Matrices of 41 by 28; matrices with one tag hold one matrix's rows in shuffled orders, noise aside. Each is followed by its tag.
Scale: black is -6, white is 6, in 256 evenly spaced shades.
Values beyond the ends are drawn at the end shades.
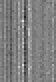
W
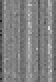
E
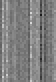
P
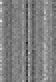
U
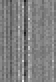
W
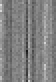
U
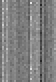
P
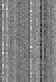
P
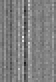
W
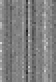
U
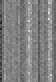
E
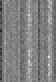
E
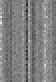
U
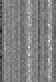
E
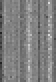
E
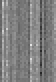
P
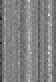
E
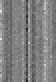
U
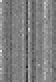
U
